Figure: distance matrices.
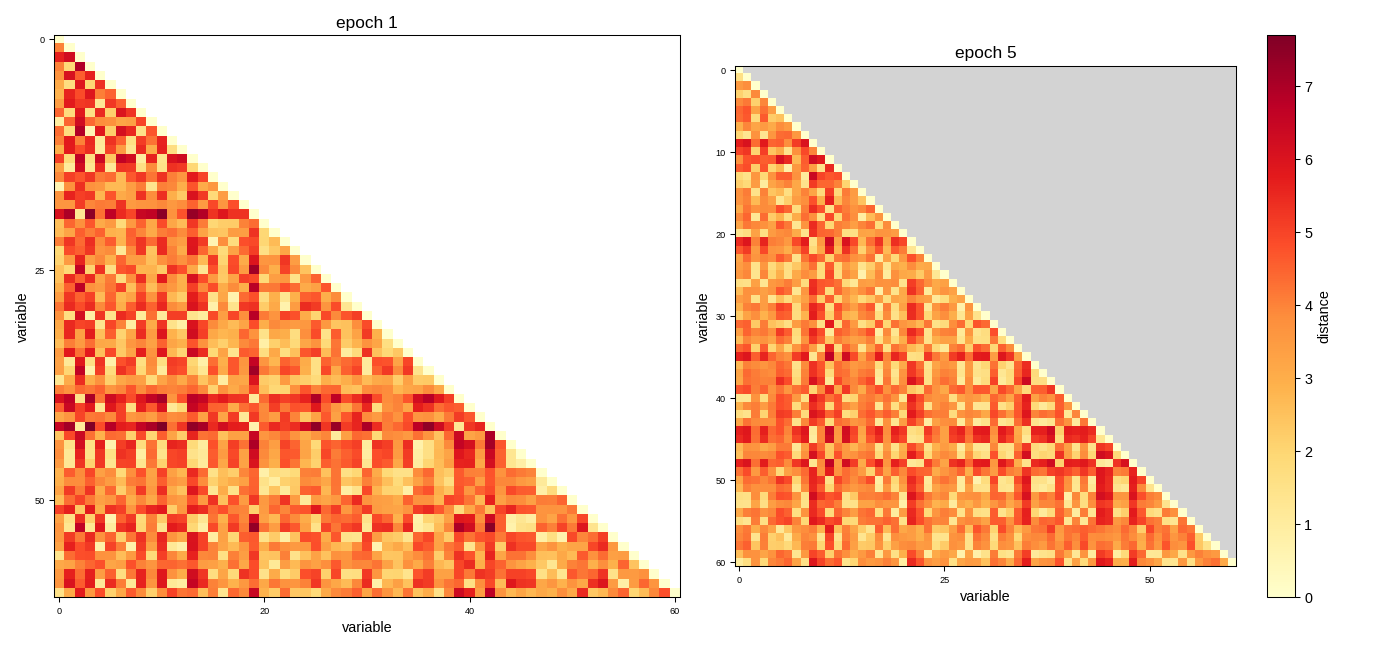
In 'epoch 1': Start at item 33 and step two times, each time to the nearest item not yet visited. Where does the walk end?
47
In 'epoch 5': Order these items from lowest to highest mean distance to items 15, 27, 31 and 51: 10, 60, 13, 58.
58, 10, 60, 13
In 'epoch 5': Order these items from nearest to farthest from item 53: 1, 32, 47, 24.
1, 24, 47, 32
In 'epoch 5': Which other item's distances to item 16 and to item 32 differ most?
11
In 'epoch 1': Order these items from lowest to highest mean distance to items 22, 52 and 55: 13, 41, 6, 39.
6, 41, 13, 39
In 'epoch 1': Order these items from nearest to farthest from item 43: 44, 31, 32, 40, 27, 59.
27, 31, 59, 40, 32, 44
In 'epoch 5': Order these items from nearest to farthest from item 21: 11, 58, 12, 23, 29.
12, 58, 23, 29, 11
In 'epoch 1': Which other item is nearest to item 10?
3
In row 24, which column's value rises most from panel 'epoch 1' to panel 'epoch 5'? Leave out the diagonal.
50
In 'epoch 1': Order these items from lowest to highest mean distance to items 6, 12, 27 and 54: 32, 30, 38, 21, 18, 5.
32, 21, 38, 18, 5, 30
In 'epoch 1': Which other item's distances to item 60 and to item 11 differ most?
40
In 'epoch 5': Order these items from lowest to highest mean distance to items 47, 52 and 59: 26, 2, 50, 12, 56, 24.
50, 26, 24, 2, 56, 12
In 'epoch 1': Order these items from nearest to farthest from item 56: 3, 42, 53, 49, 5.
49, 5, 53, 3, 42
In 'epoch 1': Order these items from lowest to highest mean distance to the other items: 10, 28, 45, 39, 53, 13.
28, 45, 53, 10, 13, 39
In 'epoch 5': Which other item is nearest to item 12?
6
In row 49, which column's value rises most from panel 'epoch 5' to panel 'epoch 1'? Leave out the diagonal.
5
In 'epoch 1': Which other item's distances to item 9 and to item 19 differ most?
42
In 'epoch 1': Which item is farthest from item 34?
13
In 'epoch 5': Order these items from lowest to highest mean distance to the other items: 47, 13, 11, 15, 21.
15, 47, 13, 11, 21
